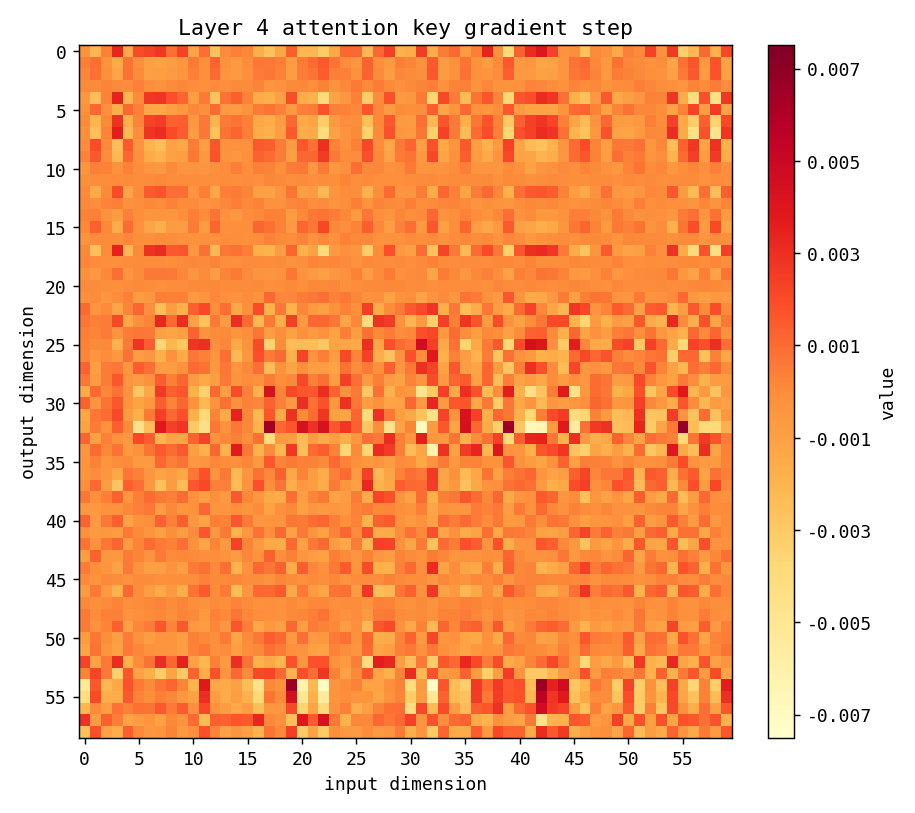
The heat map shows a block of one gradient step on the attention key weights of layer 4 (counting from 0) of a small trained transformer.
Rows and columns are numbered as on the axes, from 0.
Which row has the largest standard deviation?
32
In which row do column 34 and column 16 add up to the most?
57
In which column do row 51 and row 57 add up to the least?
42
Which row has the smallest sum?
54
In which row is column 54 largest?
34
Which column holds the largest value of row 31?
35
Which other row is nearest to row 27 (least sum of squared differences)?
24
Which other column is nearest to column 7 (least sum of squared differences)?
9
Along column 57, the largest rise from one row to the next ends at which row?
33
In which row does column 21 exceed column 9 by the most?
53
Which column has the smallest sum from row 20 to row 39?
11
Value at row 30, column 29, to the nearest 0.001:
-0.001
